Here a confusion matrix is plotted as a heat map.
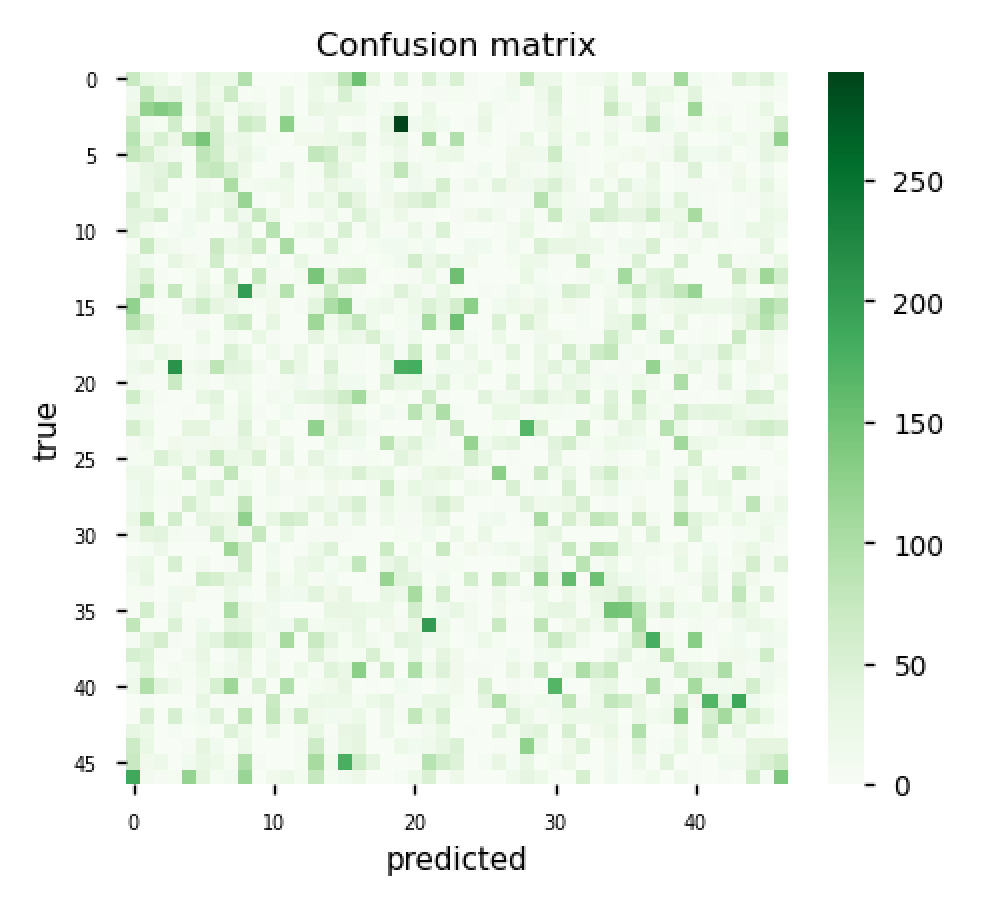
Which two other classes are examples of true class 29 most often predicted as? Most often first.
8, 39
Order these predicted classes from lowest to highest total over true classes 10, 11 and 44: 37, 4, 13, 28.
4, 37, 13, 28
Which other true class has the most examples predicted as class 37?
19
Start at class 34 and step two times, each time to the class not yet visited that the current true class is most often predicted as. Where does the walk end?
39
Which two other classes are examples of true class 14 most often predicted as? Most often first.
8, 40
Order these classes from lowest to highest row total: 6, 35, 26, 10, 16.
10, 6, 26, 35, 16
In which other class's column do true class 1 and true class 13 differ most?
23
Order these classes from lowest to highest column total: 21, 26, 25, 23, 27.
25, 27, 26, 23, 21
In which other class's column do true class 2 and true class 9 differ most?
3
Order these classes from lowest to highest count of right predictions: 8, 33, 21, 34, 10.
34, 21, 10, 8, 33
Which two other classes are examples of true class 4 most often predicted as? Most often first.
5, 46
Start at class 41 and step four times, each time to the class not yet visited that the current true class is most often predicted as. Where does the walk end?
16
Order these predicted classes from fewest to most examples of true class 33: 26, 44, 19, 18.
44, 19, 26, 18
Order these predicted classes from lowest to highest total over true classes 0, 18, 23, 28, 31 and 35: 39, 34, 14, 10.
10, 14, 39, 34
